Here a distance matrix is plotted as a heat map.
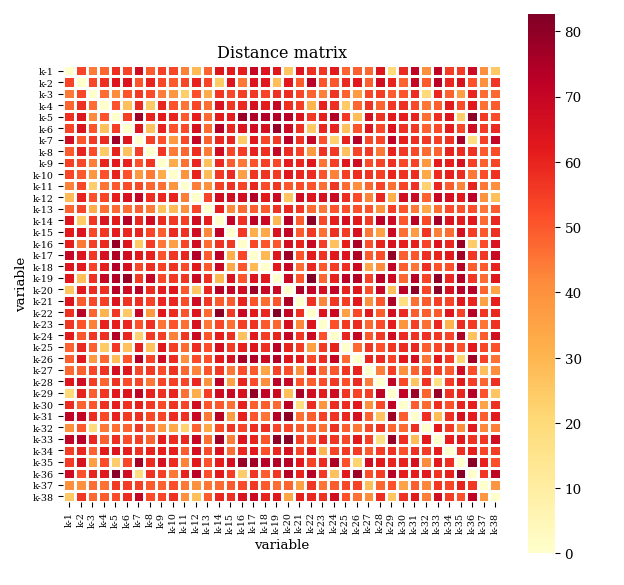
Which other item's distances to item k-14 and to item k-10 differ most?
k-13
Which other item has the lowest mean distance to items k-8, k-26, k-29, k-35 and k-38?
k-1
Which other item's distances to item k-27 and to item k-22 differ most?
k-6
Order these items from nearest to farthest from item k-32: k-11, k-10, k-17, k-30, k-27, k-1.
k-11, k-10, k-1, k-30, k-27, k-17
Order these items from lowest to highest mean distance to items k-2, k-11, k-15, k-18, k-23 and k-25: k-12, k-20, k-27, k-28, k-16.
k-27, k-28, k-16, k-12, k-20
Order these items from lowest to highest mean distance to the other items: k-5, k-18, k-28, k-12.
k-28, k-18, k-12, k-5
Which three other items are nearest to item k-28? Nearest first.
k-33, k-31, k-15
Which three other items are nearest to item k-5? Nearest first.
k-35, k-26, k-3
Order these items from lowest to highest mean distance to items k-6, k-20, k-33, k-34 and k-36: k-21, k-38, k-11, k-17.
k-11, k-38, k-21, k-17
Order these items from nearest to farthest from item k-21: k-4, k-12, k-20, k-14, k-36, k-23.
k-23, k-14, k-4, k-36, k-12, k-20
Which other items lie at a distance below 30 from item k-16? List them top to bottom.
k-7, k-24, k-36
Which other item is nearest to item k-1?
k-29
